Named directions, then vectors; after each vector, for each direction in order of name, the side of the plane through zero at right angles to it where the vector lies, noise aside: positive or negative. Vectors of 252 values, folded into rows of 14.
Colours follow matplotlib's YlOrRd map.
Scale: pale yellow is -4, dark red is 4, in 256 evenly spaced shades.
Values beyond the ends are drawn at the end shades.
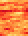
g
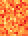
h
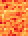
negative, negative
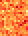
negative, positive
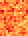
positive, negative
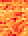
negative, negative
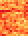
positive, negative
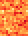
negative, positive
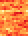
negative, positive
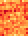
positive, positive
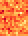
positive, negative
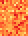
negative, positive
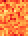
negative, negative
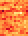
positive, negative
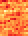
negative, negative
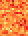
negative, positive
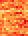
negative, positive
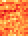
positive, positive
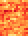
positive, positive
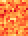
positive, positive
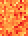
negative, positive
